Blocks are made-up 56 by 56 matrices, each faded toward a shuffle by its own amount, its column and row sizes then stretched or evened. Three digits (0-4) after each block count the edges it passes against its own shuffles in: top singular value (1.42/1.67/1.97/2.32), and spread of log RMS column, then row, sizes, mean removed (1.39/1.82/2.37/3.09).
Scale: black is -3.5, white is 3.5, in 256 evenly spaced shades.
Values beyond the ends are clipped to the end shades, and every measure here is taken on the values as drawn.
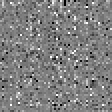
1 3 1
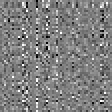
4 4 0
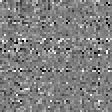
2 2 3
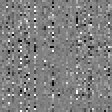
0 4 1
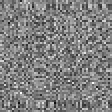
4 0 1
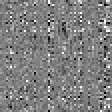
3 4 2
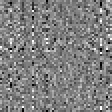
2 3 1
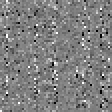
0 3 0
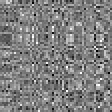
4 3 0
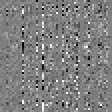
2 4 1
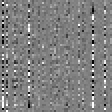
4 4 0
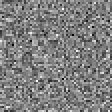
3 0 1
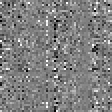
1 4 2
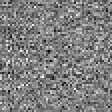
3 0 1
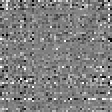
2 2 4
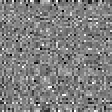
4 0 2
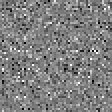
1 1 2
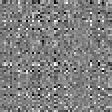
4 3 3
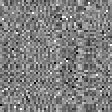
4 0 0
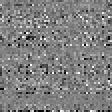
2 2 4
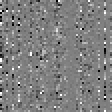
1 4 0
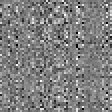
3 4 1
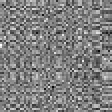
4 1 1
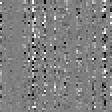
3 4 1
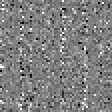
1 3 0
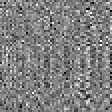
4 2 0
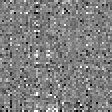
2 2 2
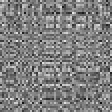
4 1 4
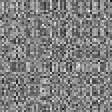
4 3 0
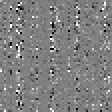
0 4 1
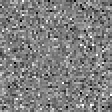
1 1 0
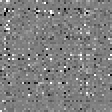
1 2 3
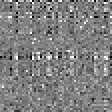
4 2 3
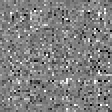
2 1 2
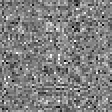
3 1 0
